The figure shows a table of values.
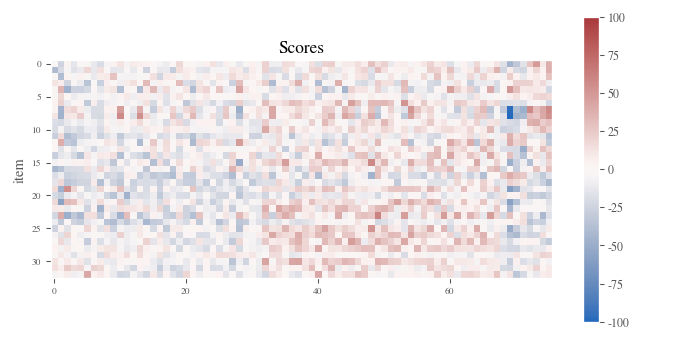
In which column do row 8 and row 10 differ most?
69
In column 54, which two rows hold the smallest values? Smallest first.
12, 4
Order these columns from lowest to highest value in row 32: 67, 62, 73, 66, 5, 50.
73, 50, 66, 62, 67, 5
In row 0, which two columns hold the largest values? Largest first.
73, 75
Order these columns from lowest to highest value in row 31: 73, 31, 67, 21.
31, 21, 67, 73
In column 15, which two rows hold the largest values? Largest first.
4, 12
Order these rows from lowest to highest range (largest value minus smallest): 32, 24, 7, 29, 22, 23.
29, 24, 32, 22, 23, 7
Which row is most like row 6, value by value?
27
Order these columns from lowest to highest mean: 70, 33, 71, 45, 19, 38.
70, 71, 19, 33, 38, 45
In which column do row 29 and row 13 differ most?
71
